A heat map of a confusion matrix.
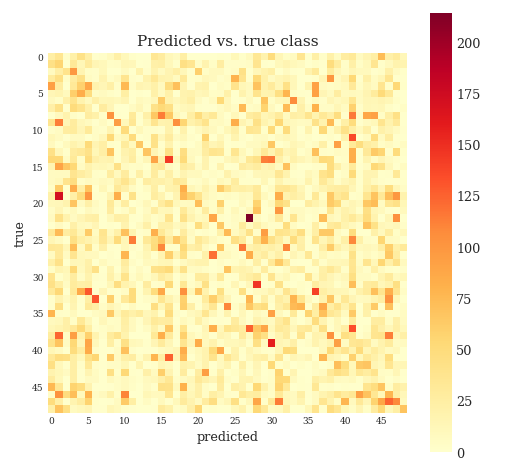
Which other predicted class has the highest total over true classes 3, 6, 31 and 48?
28
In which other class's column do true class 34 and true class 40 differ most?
24
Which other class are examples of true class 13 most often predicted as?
41
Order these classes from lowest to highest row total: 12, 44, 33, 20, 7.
44, 12, 7, 20, 33
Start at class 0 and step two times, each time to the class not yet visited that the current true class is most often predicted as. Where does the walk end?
18
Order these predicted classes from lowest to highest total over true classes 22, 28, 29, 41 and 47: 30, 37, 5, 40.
30, 40, 5, 37
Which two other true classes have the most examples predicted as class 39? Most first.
12, 42
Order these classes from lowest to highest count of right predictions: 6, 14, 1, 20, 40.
6, 40, 1, 20, 14
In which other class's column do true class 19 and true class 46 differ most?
10
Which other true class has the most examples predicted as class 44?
8
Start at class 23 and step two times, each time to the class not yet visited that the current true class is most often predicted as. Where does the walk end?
21
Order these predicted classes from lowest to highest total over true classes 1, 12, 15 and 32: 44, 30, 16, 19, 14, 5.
16, 19, 30, 14, 44, 5
